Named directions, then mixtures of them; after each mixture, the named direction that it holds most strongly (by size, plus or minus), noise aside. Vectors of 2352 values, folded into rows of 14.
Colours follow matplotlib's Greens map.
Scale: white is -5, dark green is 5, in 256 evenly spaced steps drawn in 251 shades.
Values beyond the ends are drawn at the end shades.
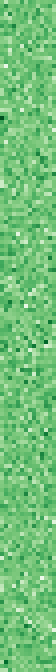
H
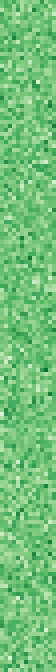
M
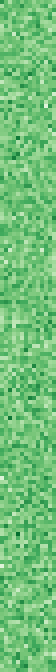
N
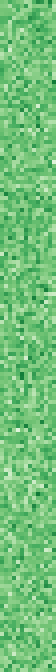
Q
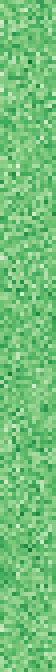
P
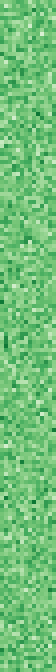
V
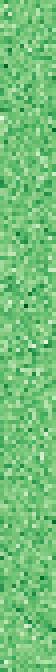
H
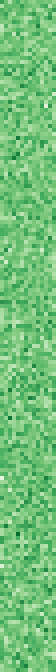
N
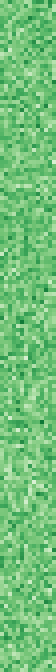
Q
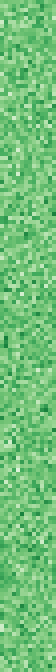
P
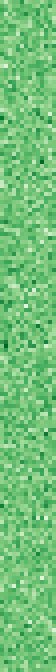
H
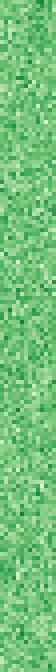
P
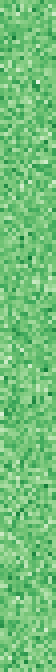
M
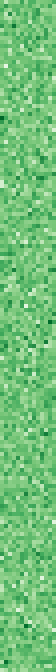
H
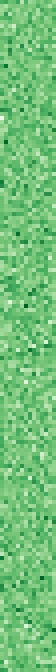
H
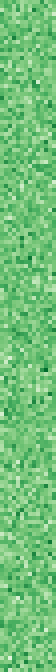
M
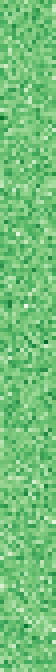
H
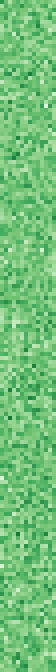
N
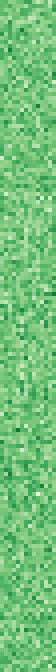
Q
